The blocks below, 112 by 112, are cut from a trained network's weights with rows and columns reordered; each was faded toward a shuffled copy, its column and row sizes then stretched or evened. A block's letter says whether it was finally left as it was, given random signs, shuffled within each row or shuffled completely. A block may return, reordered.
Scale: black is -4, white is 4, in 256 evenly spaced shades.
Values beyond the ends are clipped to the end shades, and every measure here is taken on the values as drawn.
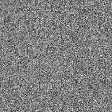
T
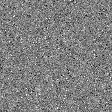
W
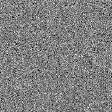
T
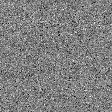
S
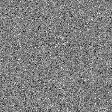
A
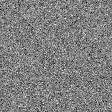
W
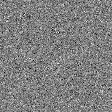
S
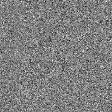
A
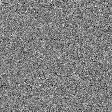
S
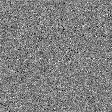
S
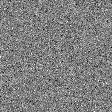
W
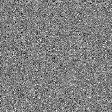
T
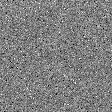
W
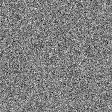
W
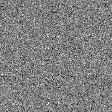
A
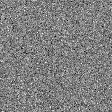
W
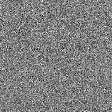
T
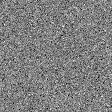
W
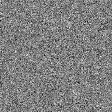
A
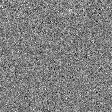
S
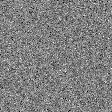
W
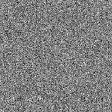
T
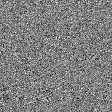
S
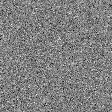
W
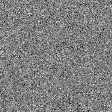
S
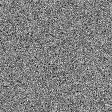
W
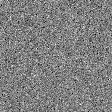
W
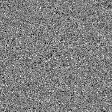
A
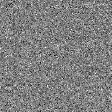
T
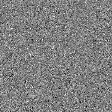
A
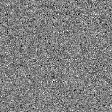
T
